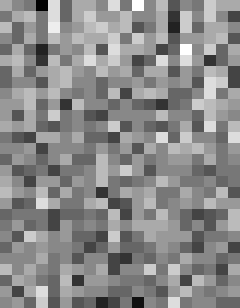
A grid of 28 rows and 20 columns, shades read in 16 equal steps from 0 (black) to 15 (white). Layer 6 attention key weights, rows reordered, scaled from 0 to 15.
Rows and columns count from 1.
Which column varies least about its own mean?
1
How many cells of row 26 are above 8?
8
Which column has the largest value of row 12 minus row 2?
20
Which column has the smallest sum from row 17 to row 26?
11
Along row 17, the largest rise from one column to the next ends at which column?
4
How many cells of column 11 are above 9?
7
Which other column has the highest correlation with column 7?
5
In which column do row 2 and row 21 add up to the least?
15
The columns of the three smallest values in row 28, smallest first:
12, 9, 10
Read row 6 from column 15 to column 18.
8 13 9 3
